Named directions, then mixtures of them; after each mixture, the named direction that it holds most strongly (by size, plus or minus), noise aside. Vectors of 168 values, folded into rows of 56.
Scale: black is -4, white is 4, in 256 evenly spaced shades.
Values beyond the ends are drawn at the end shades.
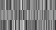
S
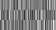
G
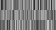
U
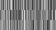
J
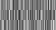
G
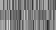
J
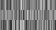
S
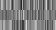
S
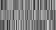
U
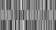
S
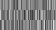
G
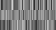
U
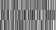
G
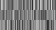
U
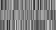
U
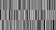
G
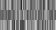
S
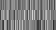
G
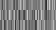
G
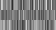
U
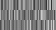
G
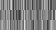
J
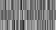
S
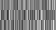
G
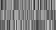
U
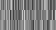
J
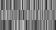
S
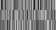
U
